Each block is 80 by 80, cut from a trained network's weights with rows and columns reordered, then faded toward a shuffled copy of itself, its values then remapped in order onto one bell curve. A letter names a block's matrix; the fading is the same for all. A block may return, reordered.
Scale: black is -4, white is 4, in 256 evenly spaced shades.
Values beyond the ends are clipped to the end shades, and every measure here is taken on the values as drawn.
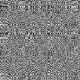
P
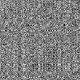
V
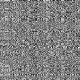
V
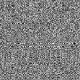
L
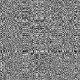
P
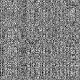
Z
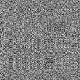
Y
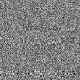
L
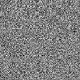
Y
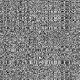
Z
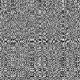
P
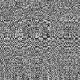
P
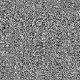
L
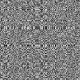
P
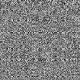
L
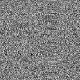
Y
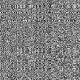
V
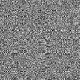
L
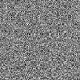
L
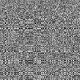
P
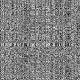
Z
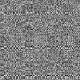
P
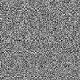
L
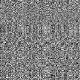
V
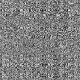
V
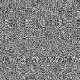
L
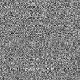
L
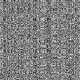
Z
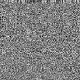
Y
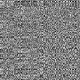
P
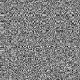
L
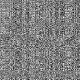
Z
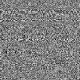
L
